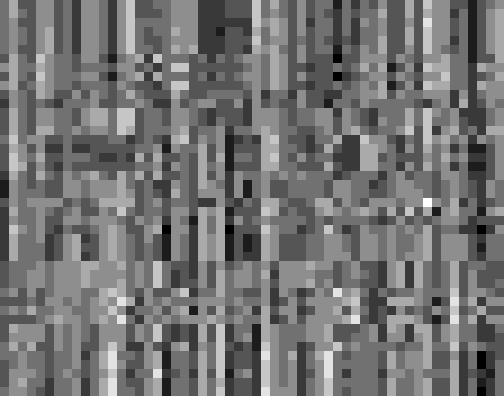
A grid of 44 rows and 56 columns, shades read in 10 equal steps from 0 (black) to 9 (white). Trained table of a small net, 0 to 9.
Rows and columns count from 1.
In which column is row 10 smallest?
44
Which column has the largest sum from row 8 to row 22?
2
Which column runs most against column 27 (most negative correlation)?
48
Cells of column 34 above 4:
14
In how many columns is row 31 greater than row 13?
31
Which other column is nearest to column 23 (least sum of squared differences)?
25
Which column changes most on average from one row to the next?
18
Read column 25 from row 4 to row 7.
1 2 2 4
